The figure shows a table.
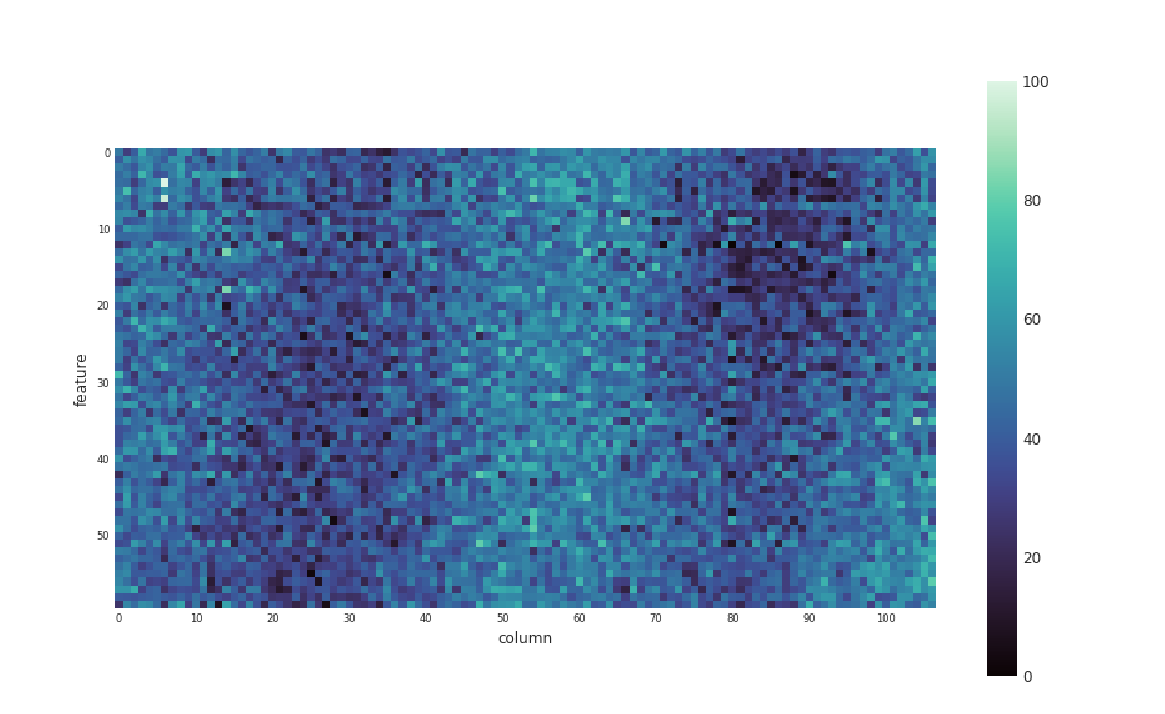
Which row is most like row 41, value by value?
49
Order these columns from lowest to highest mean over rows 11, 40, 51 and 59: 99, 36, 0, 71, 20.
20, 36, 0, 71, 99
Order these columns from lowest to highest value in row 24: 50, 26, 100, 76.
76, 26, 100, 50
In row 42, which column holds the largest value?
47
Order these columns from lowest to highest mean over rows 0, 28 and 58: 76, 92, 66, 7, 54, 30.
30, 92, 7, 76, 66, 54
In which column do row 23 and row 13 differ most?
14
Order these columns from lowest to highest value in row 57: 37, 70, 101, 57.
37, 57, 101, 70
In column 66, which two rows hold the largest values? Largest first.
9, 22
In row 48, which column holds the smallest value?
28
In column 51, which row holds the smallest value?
11
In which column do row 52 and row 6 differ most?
6
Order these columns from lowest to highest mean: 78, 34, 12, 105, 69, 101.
34, 78, 12, 69, 101, 105
